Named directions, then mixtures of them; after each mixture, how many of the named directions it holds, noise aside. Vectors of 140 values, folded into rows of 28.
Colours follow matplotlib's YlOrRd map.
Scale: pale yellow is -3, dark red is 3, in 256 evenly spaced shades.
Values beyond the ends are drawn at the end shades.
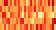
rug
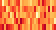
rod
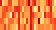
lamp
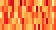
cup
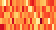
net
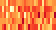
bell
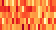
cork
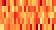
four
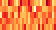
two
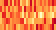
one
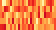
three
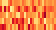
four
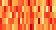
one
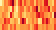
four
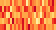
four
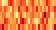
four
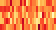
four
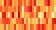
three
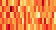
three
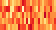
three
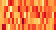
three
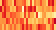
two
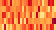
three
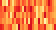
four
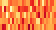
two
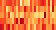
two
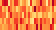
three
